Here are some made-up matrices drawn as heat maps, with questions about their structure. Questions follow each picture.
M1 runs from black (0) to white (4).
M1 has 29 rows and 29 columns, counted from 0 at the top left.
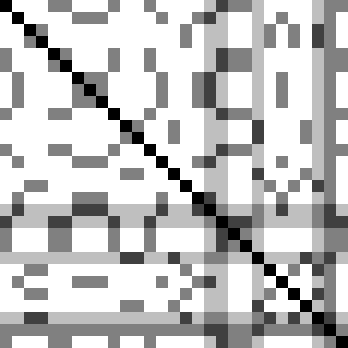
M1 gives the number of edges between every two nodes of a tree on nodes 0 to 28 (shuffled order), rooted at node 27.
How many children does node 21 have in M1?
4
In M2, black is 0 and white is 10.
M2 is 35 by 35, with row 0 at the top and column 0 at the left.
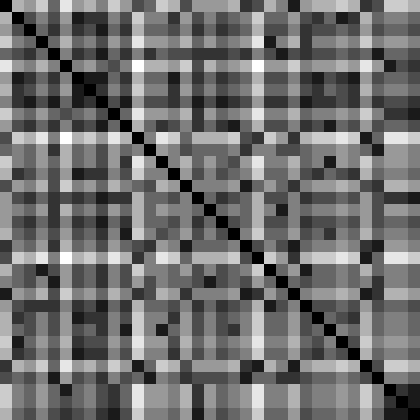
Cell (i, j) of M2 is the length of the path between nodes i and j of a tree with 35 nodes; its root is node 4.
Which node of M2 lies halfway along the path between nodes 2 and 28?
6
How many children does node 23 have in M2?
1
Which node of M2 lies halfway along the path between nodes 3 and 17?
8
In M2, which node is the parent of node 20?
31
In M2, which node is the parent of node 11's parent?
24
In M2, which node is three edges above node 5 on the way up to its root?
16
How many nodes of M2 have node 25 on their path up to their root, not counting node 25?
2
